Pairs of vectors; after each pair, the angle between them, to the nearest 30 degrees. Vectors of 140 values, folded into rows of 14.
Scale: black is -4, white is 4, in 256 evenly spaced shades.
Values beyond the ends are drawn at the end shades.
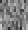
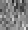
90 degrees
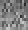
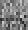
150 degrees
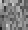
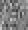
120 degrees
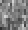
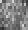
60 degrees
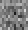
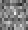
150 degrees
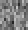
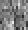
150 degrees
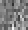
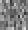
60 degrees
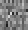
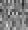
150 degrees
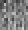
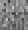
150 degrees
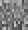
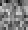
120 degrees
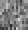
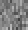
150 degrees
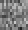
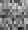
30 degrees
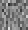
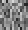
60 degrees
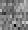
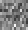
120 degrees
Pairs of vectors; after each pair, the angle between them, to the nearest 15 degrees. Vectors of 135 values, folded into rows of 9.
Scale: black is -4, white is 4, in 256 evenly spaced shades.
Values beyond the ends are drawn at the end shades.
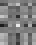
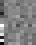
120 degrees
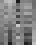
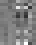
105 degrees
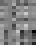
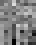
45 degrees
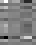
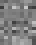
105 degrees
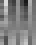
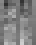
90 degrees
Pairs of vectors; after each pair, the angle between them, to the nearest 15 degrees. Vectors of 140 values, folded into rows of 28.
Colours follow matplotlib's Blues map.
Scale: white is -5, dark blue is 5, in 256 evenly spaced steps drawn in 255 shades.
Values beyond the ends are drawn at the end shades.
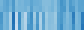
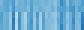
15 degrees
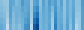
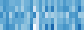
135 degrees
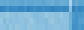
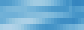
75 degrees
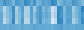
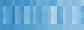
60 degrees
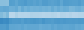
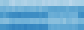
120 degrees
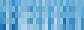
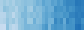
105 degrees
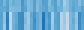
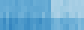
90 degrees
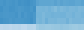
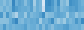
90 degrees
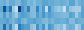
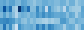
30 degrees
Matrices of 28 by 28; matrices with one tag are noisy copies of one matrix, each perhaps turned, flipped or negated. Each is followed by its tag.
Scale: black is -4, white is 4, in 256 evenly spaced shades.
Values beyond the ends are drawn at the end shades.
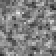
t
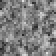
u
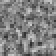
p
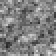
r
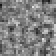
p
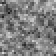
r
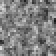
u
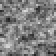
r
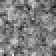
u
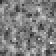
t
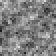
r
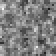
u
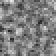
p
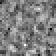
t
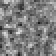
p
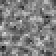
t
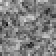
r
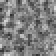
p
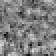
p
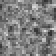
p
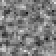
t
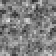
u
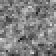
r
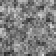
u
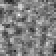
p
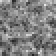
u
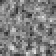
t
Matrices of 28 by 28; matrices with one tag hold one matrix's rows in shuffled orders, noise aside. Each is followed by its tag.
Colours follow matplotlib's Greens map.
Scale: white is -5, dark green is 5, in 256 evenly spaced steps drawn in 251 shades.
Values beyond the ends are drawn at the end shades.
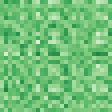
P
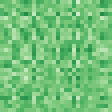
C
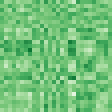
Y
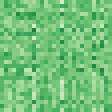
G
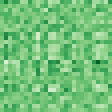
P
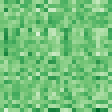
P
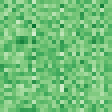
G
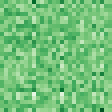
G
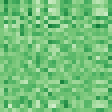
P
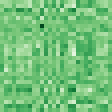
Y
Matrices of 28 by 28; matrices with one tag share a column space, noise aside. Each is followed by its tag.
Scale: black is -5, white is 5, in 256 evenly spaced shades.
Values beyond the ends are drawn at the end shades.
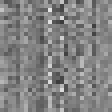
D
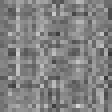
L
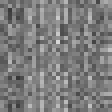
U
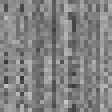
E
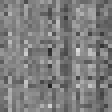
L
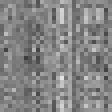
U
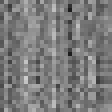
E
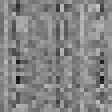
E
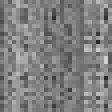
U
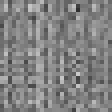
E
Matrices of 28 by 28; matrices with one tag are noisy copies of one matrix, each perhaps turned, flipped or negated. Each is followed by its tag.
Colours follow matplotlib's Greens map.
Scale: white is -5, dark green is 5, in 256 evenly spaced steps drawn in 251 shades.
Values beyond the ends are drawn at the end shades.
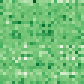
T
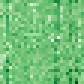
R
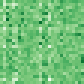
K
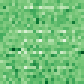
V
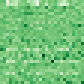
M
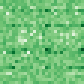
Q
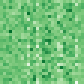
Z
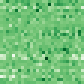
R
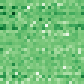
R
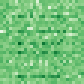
V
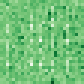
V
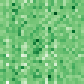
Z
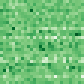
Z
